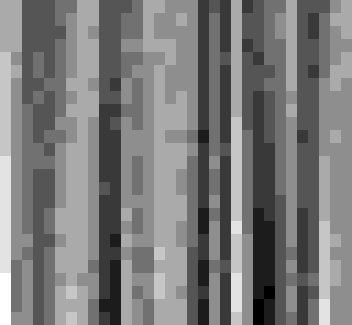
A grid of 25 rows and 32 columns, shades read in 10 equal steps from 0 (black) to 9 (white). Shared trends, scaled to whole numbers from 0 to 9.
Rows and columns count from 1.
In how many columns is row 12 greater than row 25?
12
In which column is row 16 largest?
1
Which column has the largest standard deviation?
30
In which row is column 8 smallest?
22
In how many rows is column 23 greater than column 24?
19
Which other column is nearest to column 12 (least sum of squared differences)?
6
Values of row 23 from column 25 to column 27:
0 3 5
